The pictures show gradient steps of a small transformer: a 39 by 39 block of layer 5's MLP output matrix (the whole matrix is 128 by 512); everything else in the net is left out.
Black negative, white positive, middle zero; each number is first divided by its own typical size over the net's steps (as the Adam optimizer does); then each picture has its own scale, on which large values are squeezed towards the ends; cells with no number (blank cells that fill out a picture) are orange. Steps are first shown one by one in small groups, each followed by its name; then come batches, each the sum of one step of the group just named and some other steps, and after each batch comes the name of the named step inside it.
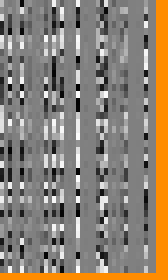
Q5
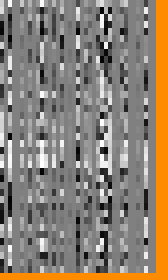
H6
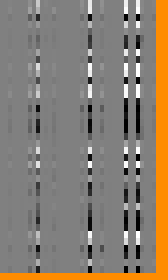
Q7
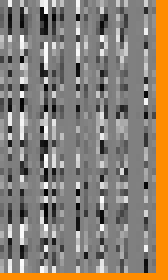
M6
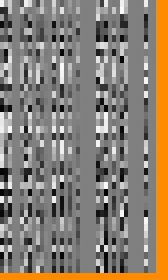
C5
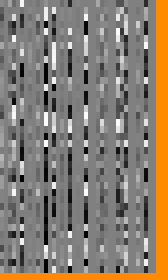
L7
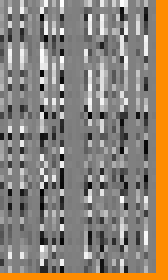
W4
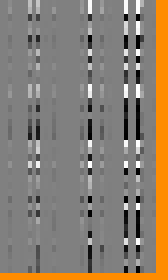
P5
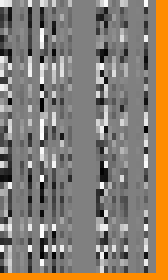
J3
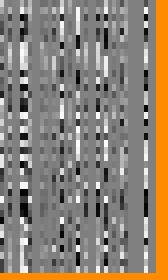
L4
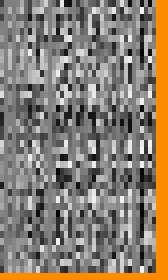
W4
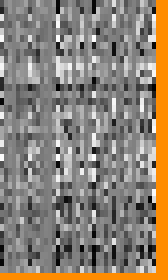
C5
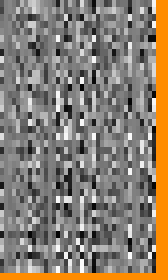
L7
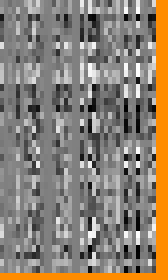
Q7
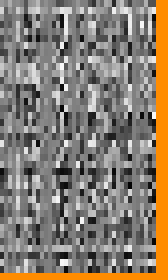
C5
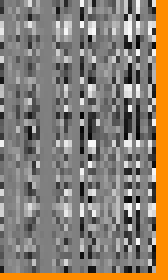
P5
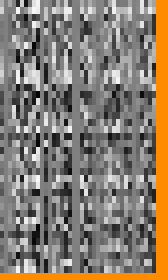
L7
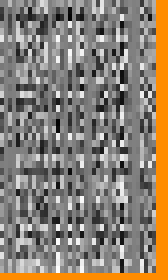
M6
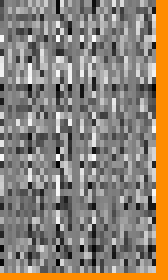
W4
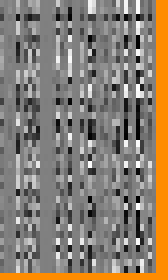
P5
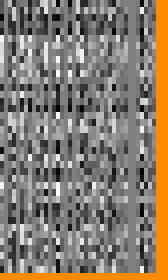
M6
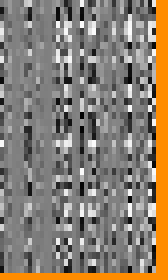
C5
